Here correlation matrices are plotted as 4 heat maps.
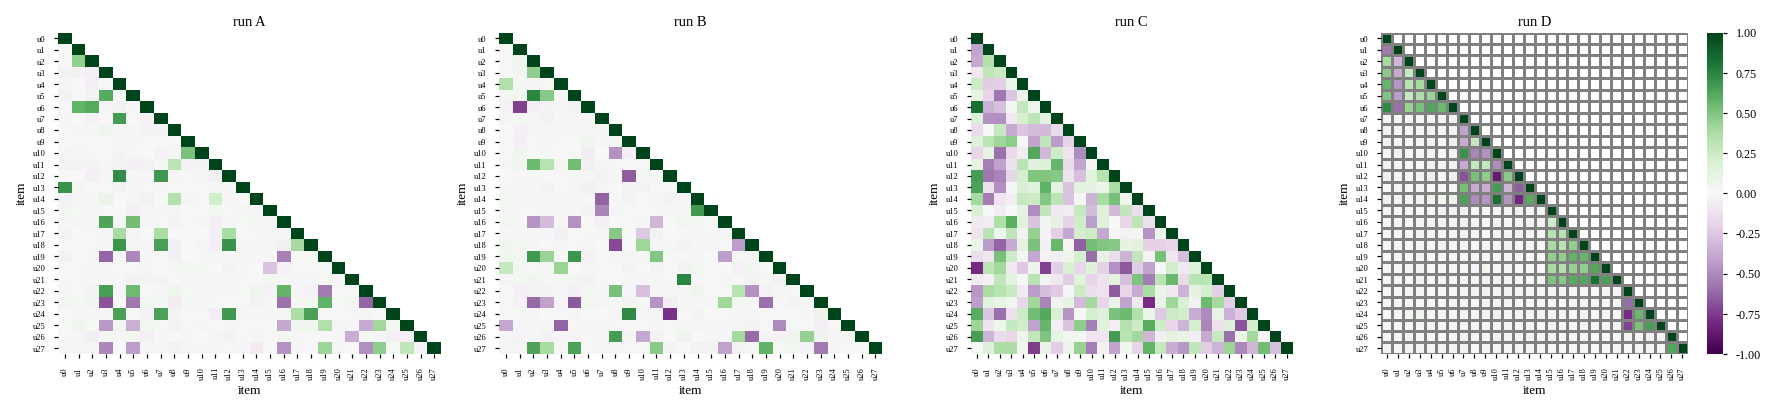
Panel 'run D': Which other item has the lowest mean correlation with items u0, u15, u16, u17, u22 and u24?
u1
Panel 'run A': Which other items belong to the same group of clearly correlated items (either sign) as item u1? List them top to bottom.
u2, u6
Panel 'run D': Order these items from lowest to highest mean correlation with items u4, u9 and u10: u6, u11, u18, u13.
u11, u18, u13, u6
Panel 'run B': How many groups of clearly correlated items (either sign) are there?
7
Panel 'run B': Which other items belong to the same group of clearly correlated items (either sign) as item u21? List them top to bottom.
u13
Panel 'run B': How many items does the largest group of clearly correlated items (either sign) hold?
8
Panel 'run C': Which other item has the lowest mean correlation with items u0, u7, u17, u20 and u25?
u8
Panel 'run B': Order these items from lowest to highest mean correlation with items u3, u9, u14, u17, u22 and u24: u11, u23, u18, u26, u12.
u12, u18, u23, u11, u26
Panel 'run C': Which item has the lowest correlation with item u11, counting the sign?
u1
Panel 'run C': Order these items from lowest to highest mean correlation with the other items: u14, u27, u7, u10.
u10, u27, u7, u14
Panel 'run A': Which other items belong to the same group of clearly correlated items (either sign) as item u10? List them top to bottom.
u9
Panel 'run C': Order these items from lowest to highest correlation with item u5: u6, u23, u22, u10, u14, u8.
u22, u8, u6, u14, u23, u10
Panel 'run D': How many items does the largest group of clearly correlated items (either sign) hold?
8
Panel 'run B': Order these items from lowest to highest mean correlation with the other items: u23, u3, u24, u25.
u23, u25, u24, u3
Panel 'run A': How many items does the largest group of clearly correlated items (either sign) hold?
8
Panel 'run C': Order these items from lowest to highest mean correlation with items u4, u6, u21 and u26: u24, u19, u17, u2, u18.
u2, u18, u19, u17, u24
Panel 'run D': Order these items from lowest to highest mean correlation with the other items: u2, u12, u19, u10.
u12, u10, u2, u19
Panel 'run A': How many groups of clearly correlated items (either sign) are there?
8
